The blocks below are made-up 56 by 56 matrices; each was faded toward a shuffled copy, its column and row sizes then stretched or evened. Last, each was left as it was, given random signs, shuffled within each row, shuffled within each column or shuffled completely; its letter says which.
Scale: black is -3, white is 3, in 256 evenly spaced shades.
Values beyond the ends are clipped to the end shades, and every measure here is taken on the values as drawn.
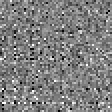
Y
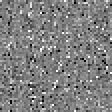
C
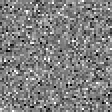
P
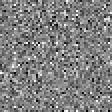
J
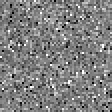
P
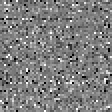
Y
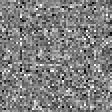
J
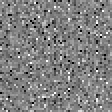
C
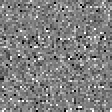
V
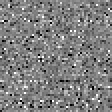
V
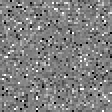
P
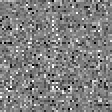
Y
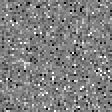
P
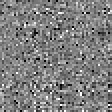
J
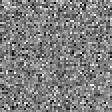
V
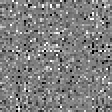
J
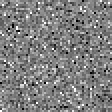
P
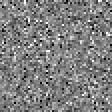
C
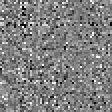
Y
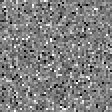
P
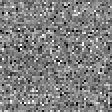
V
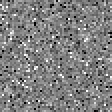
P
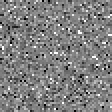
P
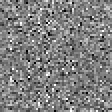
C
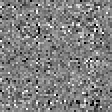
J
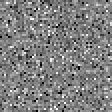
P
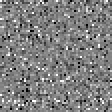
V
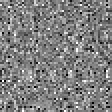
J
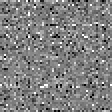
J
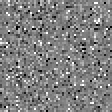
C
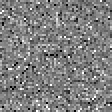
P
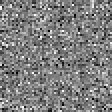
Y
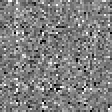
Y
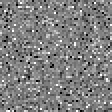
P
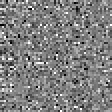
J
